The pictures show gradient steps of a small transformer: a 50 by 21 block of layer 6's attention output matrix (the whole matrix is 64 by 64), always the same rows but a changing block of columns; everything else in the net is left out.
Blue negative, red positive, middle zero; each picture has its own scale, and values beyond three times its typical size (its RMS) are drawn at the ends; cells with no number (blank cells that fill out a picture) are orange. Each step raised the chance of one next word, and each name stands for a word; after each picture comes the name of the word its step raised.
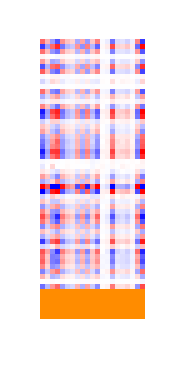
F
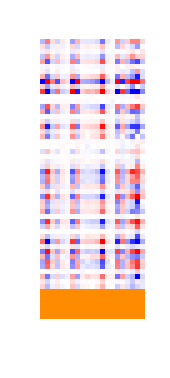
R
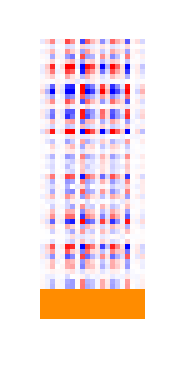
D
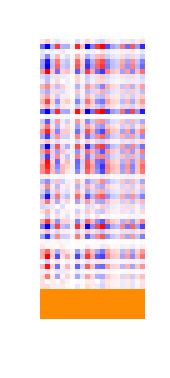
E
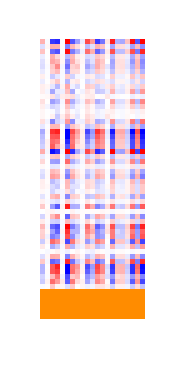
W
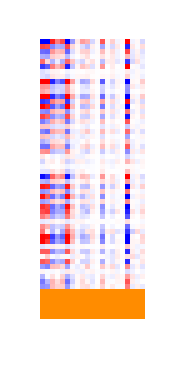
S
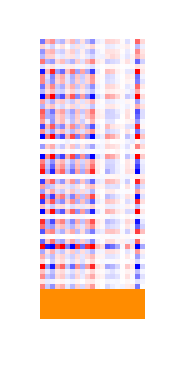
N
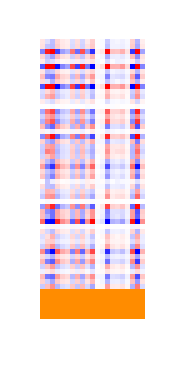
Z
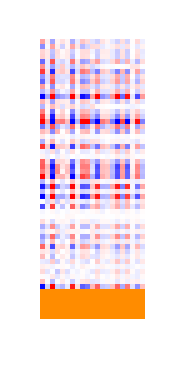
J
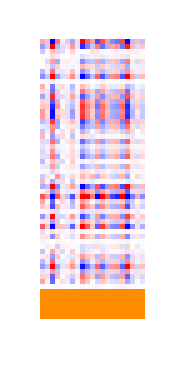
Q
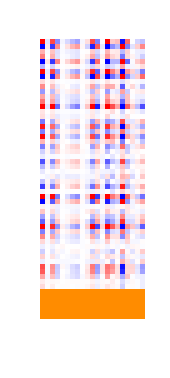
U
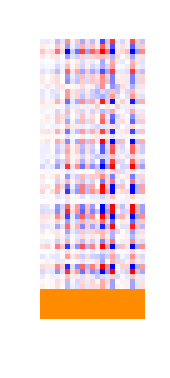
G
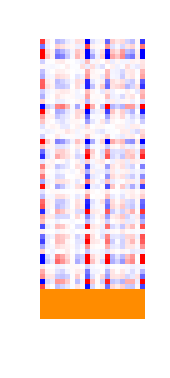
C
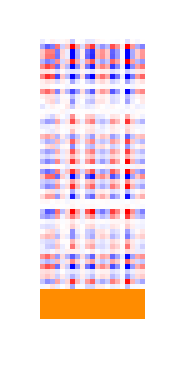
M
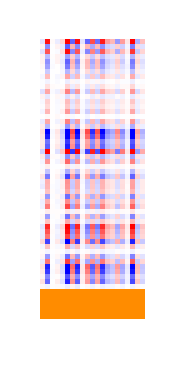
W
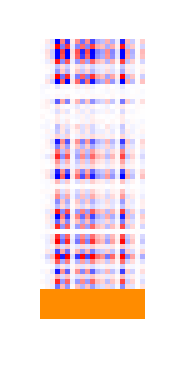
C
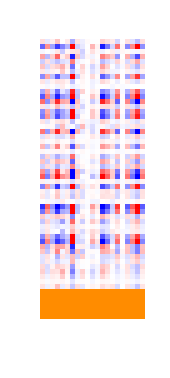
S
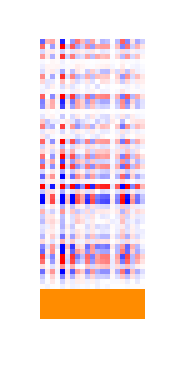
Q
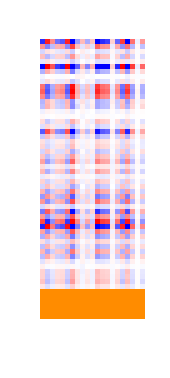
D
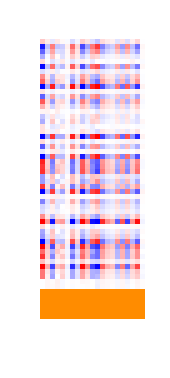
N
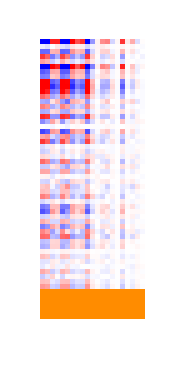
D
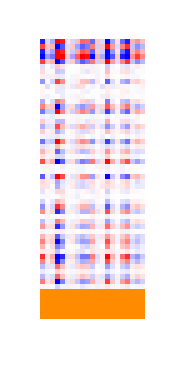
C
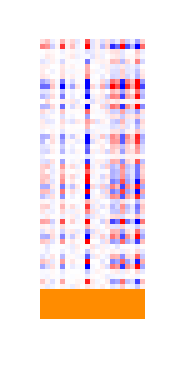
Z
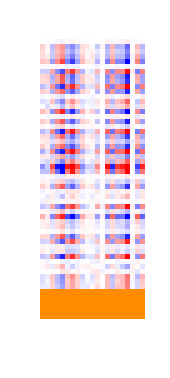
E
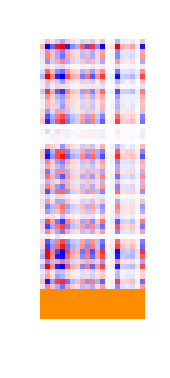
M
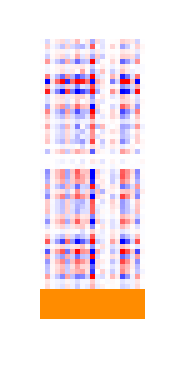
R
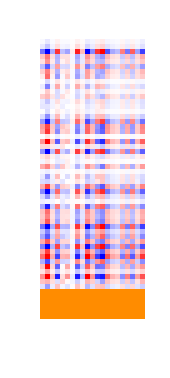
W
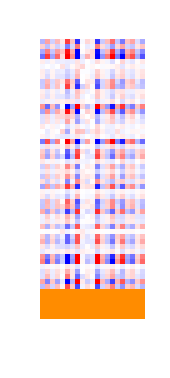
C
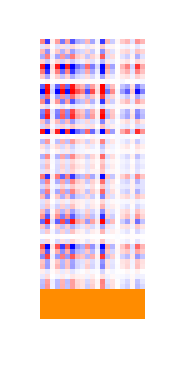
D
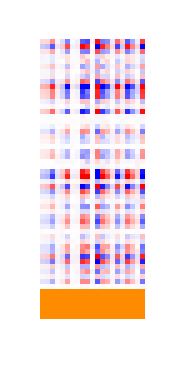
Z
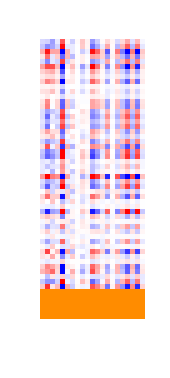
M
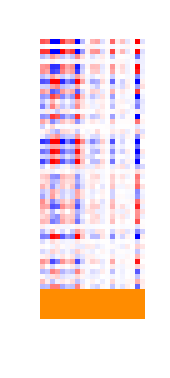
F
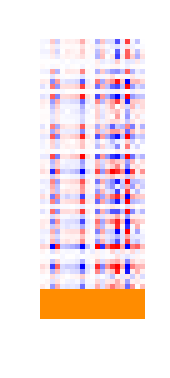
N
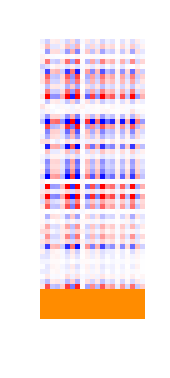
J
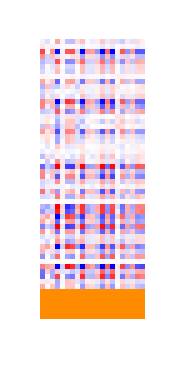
G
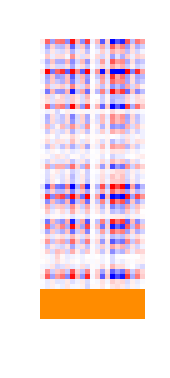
U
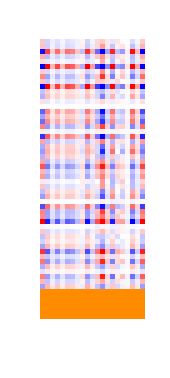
Z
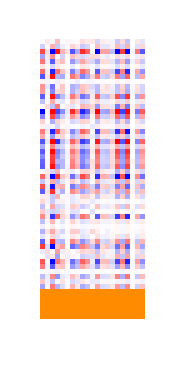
F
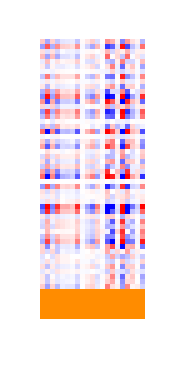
S
